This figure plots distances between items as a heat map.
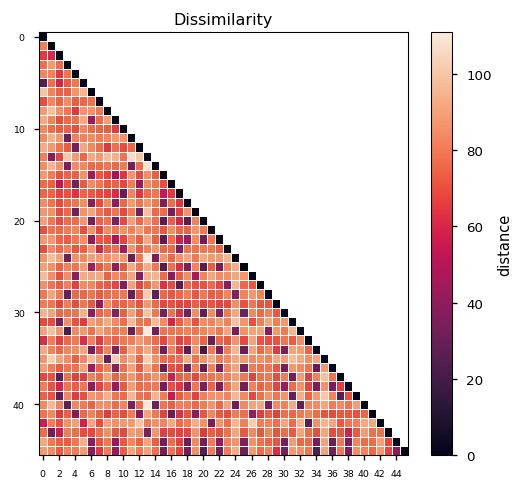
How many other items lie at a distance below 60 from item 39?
4
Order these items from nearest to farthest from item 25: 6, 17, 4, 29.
6, 17, 29, 4
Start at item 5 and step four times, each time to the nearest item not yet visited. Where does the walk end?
21
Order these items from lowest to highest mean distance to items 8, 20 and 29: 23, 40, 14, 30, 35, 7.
30, 7, 35, 23, 14, 40
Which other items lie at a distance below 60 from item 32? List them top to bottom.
3, 11, 14, 24, 28, 40
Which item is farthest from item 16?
42
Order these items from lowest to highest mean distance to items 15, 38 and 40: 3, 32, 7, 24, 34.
34, 3, 32, 24, 7
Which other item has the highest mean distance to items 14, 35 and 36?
13
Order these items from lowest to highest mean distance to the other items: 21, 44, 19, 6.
44, 6, 19, 21
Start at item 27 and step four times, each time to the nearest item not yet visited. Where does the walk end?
7
